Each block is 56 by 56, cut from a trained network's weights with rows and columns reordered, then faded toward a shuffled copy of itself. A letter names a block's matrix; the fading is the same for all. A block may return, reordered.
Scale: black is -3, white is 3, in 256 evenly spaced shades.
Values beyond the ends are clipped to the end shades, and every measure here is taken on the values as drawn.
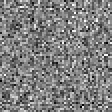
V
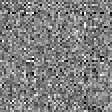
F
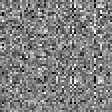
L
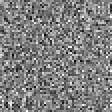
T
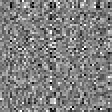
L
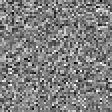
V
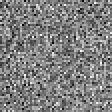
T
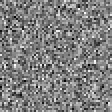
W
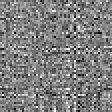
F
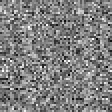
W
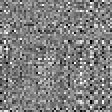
L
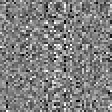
L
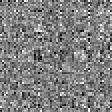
L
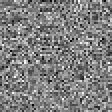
V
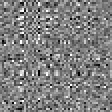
L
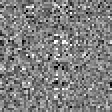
F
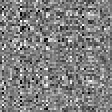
L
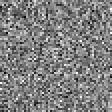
T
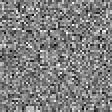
W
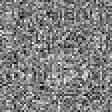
W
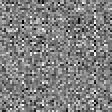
L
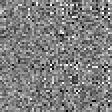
F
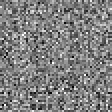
W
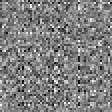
L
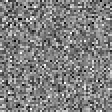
T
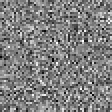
W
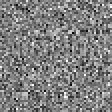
V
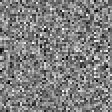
T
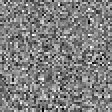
V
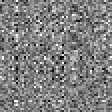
L
